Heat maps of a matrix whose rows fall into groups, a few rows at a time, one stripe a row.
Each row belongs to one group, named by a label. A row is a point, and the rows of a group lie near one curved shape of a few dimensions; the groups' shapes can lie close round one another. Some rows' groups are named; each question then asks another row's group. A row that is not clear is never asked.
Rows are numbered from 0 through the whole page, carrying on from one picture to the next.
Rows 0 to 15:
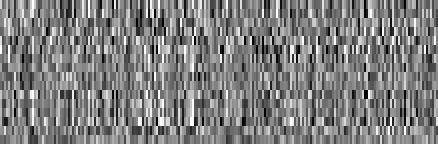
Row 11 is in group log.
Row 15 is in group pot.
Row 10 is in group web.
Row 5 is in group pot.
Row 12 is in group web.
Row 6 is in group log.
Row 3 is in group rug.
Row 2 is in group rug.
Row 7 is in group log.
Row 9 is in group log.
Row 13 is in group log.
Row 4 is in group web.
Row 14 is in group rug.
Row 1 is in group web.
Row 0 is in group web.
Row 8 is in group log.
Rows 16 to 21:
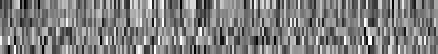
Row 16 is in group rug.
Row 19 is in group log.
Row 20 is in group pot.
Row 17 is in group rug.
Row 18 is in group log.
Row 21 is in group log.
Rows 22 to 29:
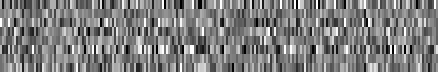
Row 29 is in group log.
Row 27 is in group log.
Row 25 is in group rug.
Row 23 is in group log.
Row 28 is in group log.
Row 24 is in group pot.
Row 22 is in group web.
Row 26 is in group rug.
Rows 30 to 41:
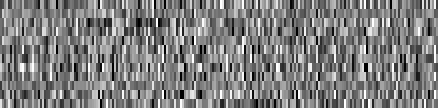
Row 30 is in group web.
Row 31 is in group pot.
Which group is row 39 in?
pot
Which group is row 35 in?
web
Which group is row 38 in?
web
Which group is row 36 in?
web
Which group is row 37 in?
web
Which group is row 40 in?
web
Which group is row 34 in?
pot
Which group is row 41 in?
pot
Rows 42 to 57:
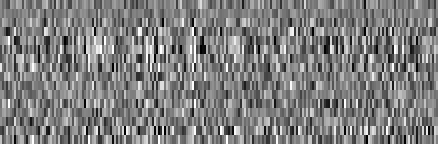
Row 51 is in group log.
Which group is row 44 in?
pot
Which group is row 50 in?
rug
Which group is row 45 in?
log
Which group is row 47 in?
rug
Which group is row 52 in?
rug
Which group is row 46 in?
rug
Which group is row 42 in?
log
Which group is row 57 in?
web
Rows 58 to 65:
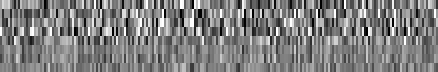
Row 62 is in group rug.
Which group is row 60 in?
log
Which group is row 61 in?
web
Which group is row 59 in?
web
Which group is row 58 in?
pot
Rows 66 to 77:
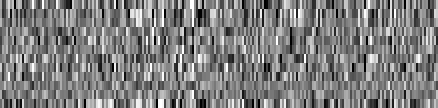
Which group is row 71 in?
pot
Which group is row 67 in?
log
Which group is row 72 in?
log
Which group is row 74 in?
log
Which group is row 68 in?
log
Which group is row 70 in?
web
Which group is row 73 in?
web
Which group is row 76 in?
log
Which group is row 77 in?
rug
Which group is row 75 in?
rug
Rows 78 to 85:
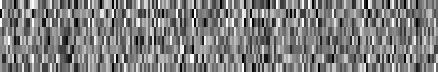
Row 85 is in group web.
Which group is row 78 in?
web
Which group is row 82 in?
rug
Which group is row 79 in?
pot
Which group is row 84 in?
log
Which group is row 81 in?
web
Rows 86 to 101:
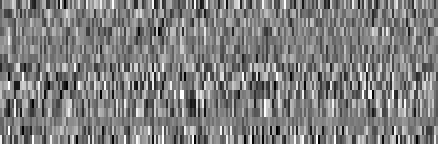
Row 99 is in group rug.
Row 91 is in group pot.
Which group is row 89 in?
rug
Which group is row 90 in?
rug
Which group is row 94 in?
web
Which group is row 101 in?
web
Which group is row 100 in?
log
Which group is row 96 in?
pot
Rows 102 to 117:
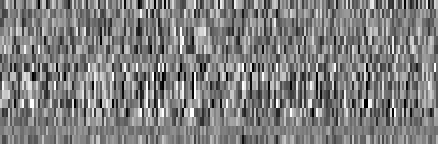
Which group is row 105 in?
log
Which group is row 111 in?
pot
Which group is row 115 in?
rug
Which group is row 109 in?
web
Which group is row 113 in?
web
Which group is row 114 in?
log
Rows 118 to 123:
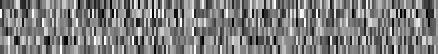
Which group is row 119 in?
web
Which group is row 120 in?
log
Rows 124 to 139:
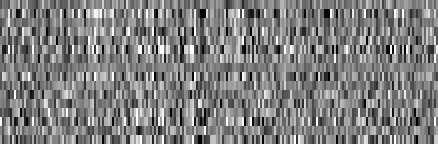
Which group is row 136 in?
rug
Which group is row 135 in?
log
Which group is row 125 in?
rug
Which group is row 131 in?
pot
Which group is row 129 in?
log
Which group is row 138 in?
rug
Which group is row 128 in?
web
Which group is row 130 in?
web
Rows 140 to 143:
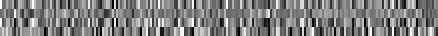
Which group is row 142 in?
web
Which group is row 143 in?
pot
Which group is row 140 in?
web
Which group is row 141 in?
log
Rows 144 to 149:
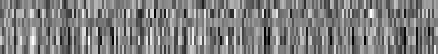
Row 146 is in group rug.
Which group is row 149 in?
web
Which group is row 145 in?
web
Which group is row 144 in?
rug
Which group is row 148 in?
web
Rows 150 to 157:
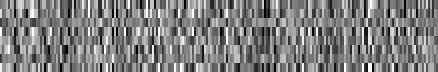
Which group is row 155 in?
rug
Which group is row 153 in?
web
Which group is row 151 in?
web
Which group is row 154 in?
pot
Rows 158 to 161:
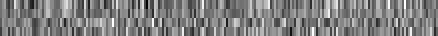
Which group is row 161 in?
pot
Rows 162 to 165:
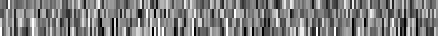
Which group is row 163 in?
web
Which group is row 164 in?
web
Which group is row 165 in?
web
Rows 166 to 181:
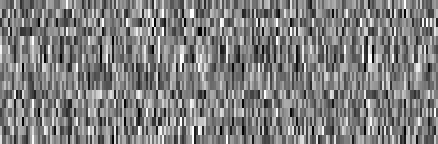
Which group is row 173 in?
log
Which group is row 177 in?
log
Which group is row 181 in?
web
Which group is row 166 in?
log
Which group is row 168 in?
web
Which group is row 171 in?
pot
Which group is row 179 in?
log
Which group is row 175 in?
rug
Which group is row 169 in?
log
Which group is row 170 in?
web
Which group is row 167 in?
log
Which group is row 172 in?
pot
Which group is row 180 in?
log
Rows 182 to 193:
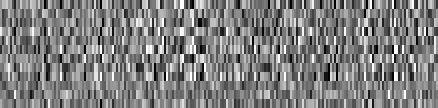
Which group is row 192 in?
log
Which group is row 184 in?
log
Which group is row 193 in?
pot
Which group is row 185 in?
pot
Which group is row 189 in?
rug
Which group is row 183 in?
log
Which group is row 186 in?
web
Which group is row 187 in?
rug
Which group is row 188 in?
pot
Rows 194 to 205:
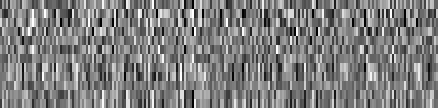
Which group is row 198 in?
log
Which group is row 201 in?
log
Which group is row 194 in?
pot
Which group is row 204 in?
pot
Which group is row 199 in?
web
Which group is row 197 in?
pot
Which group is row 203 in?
log
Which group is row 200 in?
log
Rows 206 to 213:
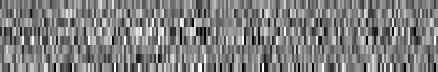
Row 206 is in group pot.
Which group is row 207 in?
log
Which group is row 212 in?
rug
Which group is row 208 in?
pot
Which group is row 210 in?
web
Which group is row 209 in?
rug
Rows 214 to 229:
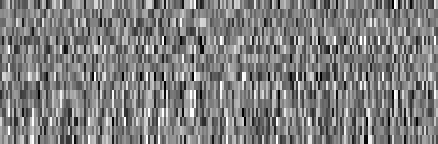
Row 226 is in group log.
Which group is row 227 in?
web
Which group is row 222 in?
pot
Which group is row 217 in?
rug
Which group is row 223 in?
web
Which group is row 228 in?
pot
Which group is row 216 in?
log
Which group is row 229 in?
web
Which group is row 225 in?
rug
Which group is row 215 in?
pot
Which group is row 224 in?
rug
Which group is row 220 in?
pot
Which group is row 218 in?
web
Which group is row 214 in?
rug
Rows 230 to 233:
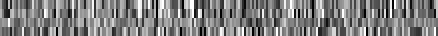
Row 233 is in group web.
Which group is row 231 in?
log
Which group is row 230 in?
log
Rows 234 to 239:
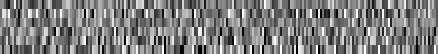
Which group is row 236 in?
rug
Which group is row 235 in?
pot
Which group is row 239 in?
web
